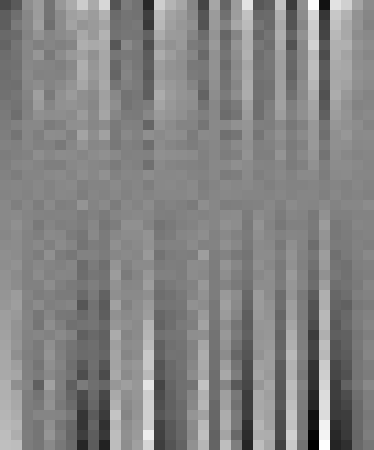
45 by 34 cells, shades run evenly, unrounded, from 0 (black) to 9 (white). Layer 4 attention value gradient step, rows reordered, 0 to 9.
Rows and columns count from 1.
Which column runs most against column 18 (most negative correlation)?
34
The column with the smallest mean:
29
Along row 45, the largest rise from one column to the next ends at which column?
30
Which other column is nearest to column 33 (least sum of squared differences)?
20
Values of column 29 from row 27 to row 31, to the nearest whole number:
4 4 4 3 3
